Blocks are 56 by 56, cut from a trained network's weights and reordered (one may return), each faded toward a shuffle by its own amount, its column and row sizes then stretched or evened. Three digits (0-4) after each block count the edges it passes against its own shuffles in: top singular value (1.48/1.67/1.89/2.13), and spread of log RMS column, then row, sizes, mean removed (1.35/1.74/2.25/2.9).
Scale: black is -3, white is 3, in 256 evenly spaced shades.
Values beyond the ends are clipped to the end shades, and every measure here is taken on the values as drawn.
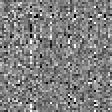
2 3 1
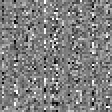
1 4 0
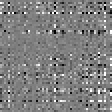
4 4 4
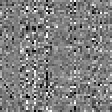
2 4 2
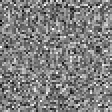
2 0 1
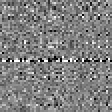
3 1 3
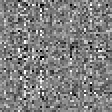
2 3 2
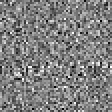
3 0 2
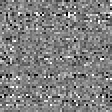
0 1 4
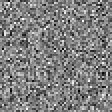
2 1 0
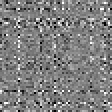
3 3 4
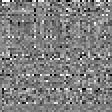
3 1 4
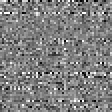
1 0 4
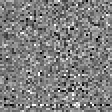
0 2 1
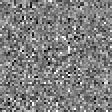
0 2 2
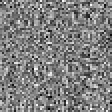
2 1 0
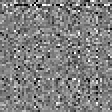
2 3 2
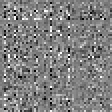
2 4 3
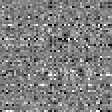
2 2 4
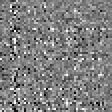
0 3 3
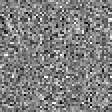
2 1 2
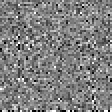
1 1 2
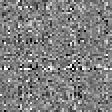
1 3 2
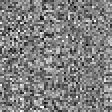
2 1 0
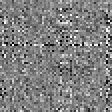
2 3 3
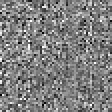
2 3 1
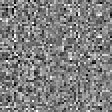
3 3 0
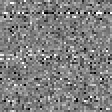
0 0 3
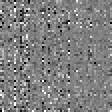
0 4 2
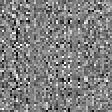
3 4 1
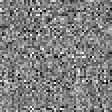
1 1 3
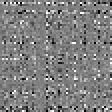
0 4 4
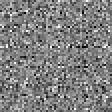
1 1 3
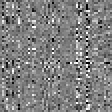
3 4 1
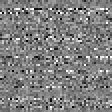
2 1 4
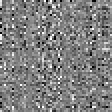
2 4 2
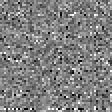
0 2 2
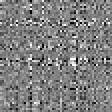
4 3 4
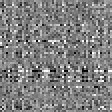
3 1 4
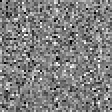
0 2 0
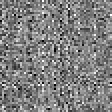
2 3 0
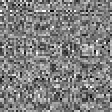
4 0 3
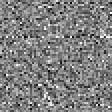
1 0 2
